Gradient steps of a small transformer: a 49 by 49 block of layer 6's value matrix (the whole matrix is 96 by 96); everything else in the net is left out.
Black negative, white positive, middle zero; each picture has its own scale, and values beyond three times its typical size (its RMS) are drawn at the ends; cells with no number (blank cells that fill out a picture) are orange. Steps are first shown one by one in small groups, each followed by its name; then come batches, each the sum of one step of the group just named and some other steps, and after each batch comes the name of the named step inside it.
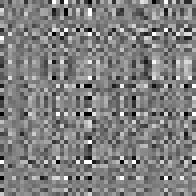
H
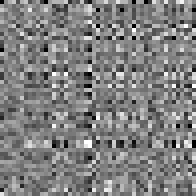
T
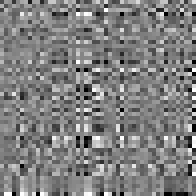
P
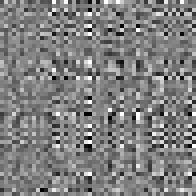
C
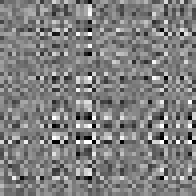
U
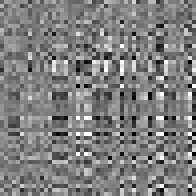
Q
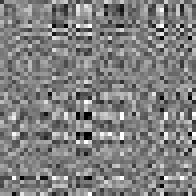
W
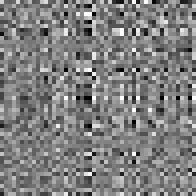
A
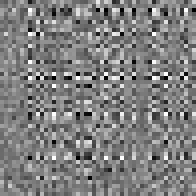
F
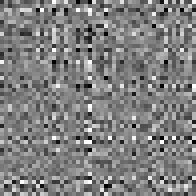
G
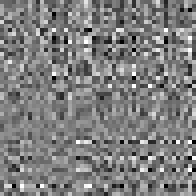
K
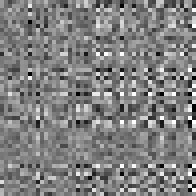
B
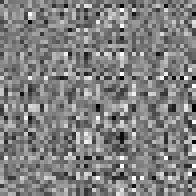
B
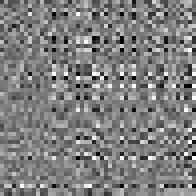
K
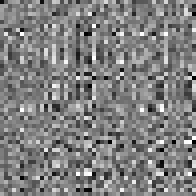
T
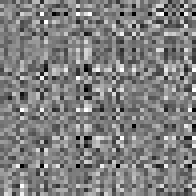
P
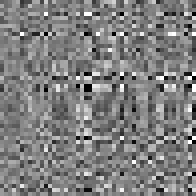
Q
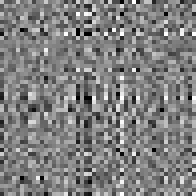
A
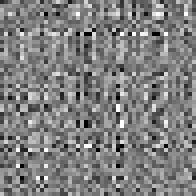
T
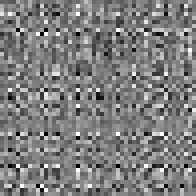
K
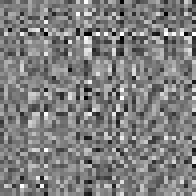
K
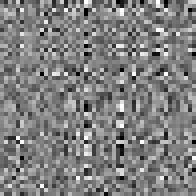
K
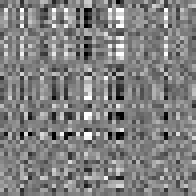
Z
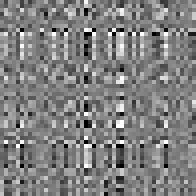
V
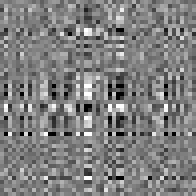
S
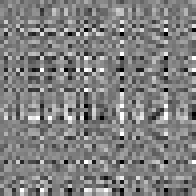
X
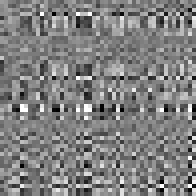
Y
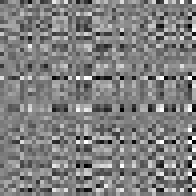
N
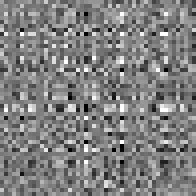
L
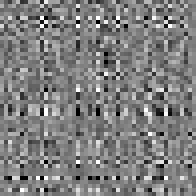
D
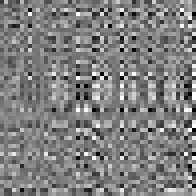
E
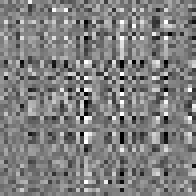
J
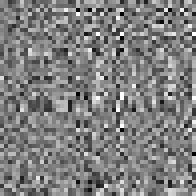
E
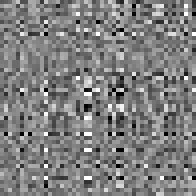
S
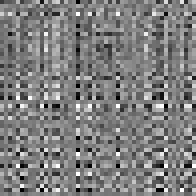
N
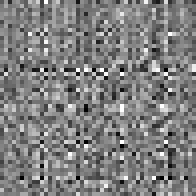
L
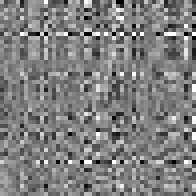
Z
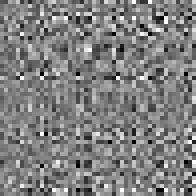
N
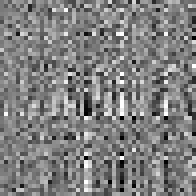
J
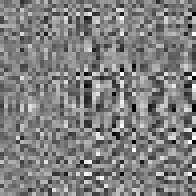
N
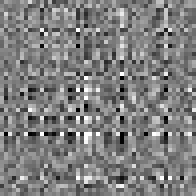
J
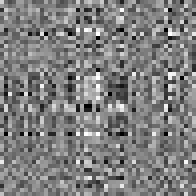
S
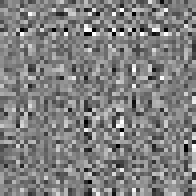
V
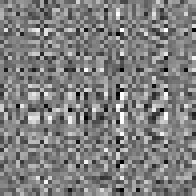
X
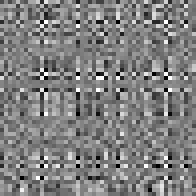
D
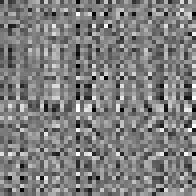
E
